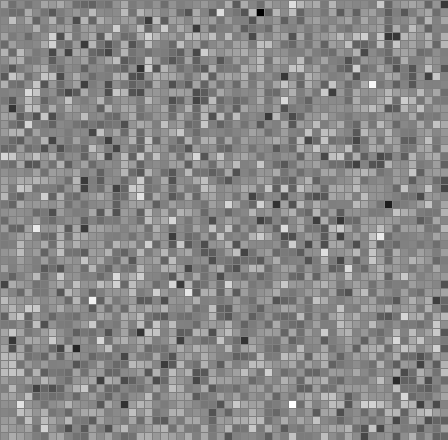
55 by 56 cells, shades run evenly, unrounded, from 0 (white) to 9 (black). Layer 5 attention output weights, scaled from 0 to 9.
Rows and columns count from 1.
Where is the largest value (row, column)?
2, 33
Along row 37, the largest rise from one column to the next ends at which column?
25
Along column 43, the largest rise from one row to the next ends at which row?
30
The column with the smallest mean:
47
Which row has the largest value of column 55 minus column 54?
38
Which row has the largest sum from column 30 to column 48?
28
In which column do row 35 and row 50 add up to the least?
51
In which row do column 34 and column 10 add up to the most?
44
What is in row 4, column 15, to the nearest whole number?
2
